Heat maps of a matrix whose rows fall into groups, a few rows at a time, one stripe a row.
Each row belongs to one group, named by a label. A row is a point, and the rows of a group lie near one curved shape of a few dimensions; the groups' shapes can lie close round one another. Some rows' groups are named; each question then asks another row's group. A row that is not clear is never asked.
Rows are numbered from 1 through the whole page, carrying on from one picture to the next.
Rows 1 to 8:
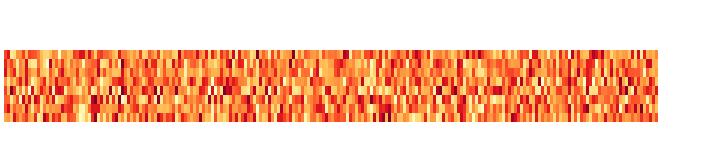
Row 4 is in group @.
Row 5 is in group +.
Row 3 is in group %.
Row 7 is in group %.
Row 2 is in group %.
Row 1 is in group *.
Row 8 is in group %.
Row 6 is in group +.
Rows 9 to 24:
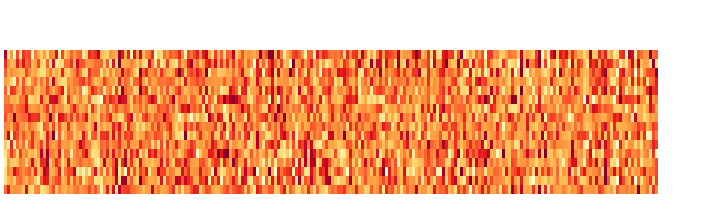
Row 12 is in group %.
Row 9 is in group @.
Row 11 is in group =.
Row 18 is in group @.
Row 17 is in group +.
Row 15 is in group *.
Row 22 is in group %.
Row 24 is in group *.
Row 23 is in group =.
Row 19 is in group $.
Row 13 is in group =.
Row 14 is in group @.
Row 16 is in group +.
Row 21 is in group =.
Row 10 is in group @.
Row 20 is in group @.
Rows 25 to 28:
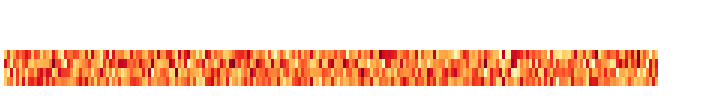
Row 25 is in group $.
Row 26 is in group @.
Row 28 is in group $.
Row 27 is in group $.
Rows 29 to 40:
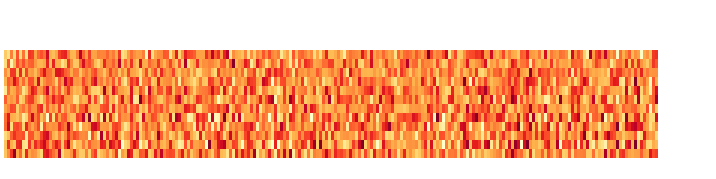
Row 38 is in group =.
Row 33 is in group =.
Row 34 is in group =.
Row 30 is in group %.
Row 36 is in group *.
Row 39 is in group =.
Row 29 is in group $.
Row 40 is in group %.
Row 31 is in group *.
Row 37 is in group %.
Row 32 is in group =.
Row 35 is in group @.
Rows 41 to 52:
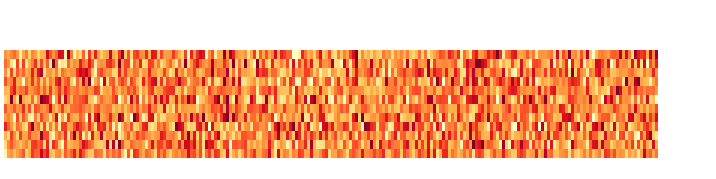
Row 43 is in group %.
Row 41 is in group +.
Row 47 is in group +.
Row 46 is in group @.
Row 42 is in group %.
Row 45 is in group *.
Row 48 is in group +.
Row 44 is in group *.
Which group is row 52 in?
%
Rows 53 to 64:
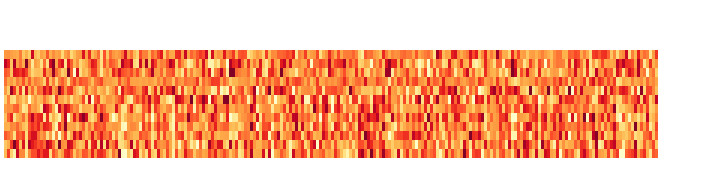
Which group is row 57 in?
*
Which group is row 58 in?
+
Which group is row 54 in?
%
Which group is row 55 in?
@
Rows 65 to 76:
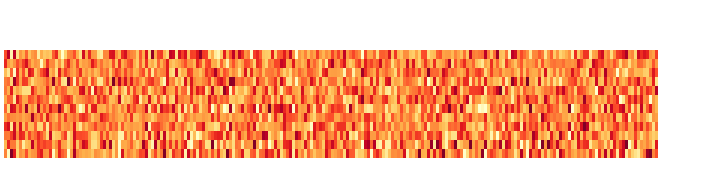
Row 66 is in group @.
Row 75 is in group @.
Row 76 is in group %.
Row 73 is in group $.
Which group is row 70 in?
%
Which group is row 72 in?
@
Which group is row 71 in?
*
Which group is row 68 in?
@
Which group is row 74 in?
+
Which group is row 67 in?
$
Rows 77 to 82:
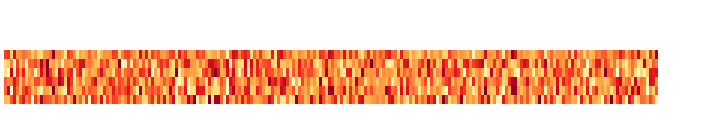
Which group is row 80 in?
+
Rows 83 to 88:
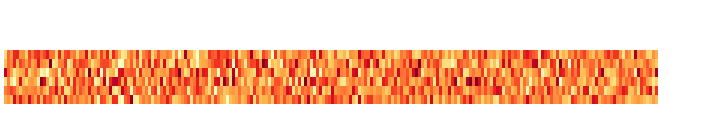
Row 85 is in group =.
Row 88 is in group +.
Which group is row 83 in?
=
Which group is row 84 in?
+
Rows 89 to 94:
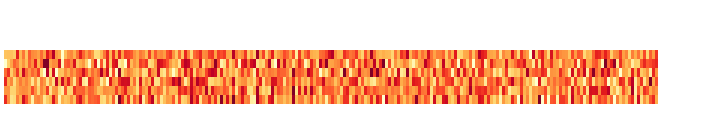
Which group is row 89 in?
%
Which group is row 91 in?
@
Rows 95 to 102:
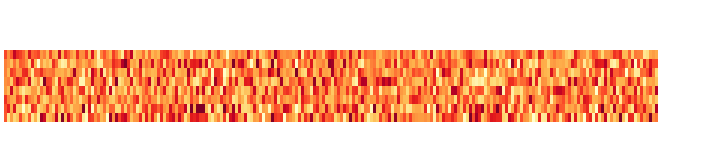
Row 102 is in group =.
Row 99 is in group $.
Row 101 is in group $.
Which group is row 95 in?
+
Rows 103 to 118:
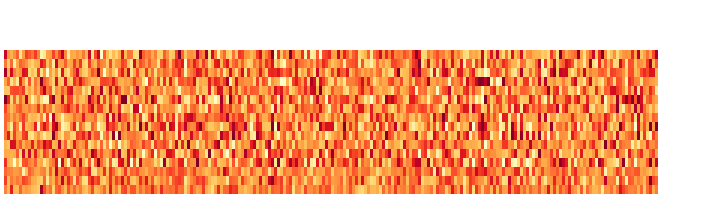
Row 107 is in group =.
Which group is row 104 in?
@
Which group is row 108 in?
%
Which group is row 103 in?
=
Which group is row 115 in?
@
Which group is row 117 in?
=
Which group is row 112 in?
*
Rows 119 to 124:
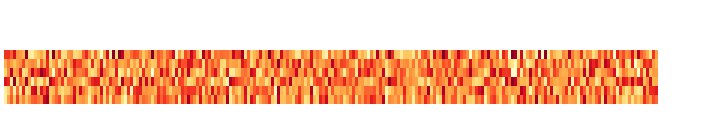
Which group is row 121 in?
@
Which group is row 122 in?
%
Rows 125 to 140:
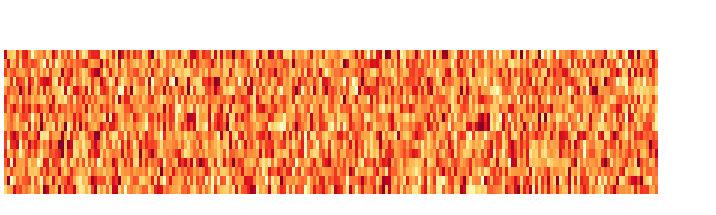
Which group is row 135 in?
=
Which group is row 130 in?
@
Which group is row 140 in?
%
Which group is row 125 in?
@
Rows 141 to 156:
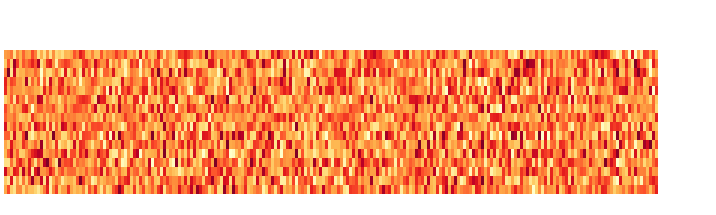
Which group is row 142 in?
=
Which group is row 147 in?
*
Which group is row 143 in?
$
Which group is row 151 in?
%
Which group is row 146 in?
%
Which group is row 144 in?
*
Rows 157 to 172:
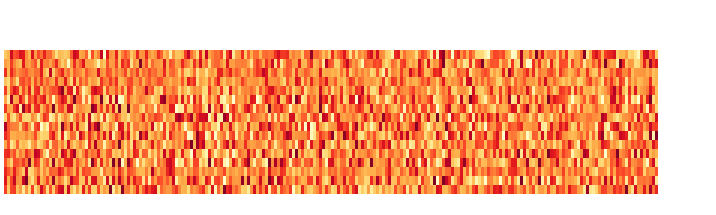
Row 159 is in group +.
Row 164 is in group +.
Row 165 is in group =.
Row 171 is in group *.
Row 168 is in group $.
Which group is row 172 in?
+
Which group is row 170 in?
*
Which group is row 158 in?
%
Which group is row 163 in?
+
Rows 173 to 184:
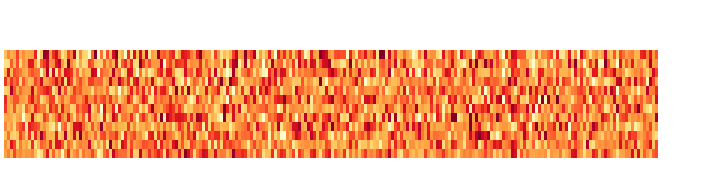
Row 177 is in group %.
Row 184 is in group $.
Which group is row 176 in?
+
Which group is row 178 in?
@
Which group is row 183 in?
+
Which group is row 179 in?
*
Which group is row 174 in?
=
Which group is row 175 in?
+
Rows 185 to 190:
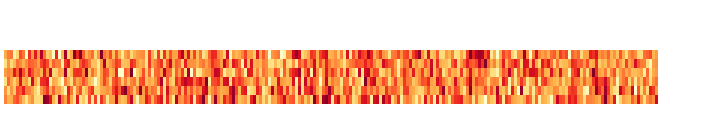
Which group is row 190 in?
$
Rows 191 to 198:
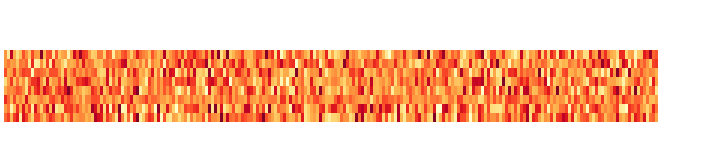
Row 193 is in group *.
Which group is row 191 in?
%
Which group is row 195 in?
=
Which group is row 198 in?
+
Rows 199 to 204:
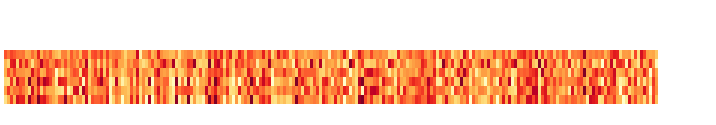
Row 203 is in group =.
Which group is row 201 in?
=
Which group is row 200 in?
*
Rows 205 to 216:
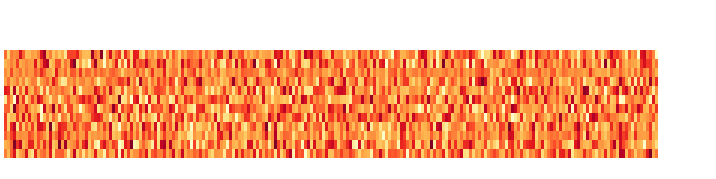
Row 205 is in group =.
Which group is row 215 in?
+
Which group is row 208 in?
%
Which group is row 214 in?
+
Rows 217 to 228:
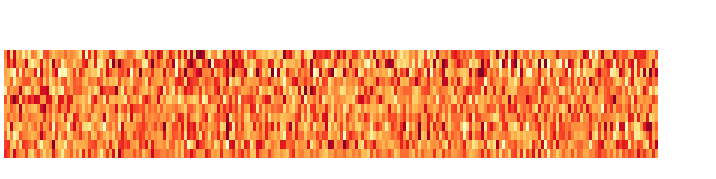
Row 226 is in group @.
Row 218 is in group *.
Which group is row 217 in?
$
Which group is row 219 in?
%
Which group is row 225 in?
%
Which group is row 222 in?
=
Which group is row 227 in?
@
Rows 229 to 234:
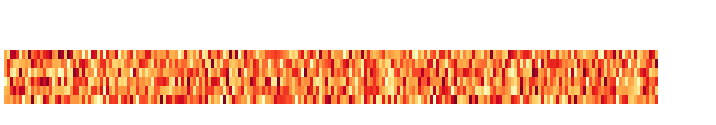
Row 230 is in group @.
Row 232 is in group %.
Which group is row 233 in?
=
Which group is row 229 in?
=
